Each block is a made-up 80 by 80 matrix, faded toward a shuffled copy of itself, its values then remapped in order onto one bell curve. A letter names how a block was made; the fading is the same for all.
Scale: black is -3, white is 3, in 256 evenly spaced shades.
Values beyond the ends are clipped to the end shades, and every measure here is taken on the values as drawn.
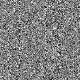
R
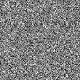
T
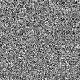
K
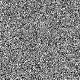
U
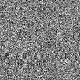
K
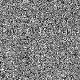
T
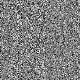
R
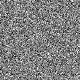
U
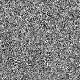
U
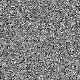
U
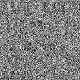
K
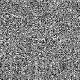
K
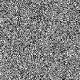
T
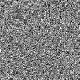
K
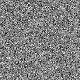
U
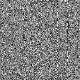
R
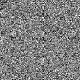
T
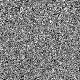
U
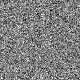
U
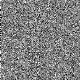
R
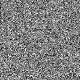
U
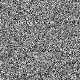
U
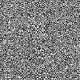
T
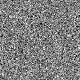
U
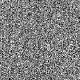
T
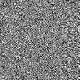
K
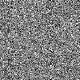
R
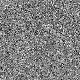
U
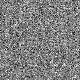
U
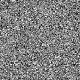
U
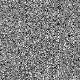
R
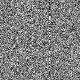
R
